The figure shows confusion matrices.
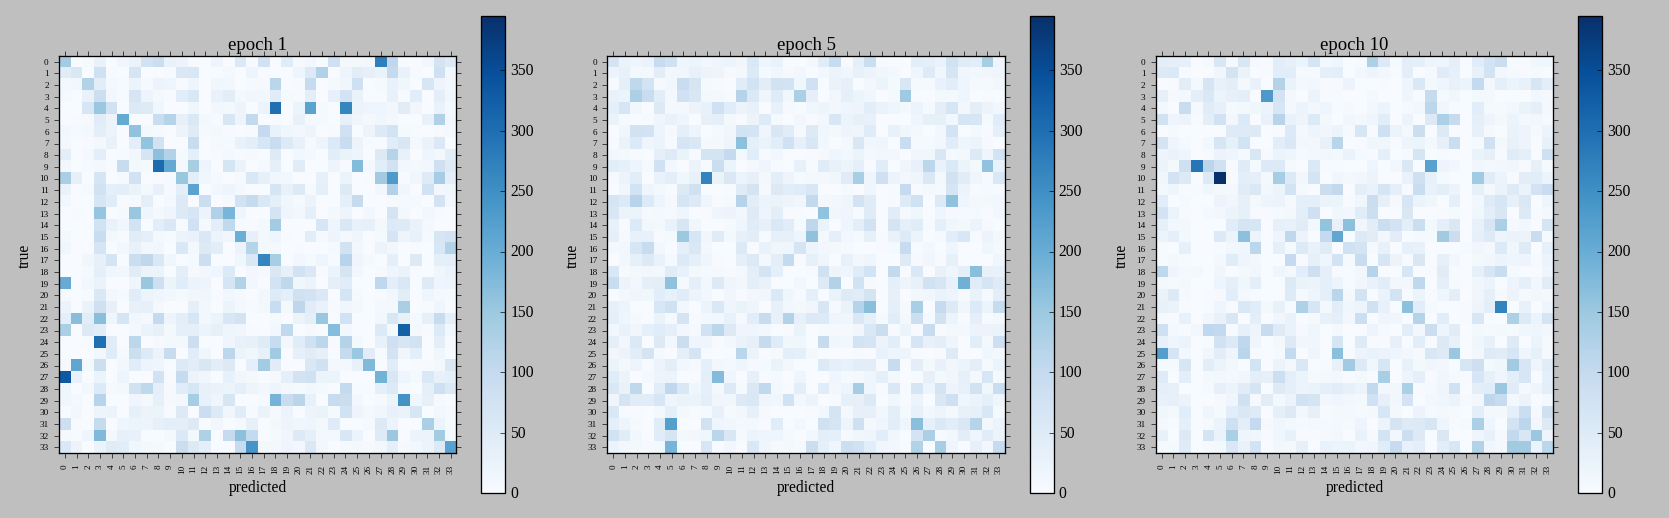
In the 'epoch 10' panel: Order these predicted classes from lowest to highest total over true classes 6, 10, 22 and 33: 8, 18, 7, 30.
18, 7, 8, 30
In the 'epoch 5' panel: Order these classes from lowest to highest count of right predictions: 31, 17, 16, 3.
17, 16, 3, 31
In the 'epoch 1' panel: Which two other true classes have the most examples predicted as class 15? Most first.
32, 19
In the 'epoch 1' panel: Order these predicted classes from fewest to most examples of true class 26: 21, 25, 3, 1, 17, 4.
4, 25, 21, 3, 17, 1
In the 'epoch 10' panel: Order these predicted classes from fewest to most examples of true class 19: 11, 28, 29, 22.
29, 28, 11, 22
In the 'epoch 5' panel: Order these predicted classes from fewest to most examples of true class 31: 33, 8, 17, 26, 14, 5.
17, 33, 14, 8, 26, 5
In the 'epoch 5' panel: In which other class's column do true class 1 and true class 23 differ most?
9
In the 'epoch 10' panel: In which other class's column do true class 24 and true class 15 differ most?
14
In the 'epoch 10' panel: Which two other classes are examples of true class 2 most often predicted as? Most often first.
10, 27
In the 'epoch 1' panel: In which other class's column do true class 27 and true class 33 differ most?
0
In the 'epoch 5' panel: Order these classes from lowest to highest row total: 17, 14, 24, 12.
17, 14, 24, 12
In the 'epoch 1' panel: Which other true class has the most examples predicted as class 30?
24
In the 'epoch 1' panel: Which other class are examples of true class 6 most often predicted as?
17
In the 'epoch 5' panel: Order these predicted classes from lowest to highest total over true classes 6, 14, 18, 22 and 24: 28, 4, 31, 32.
32, 4, 28, 31
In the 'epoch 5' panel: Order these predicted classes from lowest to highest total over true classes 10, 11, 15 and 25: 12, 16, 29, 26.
26, 16, 12, 29
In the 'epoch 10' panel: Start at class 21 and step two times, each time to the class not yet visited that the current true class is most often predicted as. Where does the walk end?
28
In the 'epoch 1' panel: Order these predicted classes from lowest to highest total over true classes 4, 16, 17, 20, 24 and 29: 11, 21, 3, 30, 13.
13, 30, 11, 21, 3
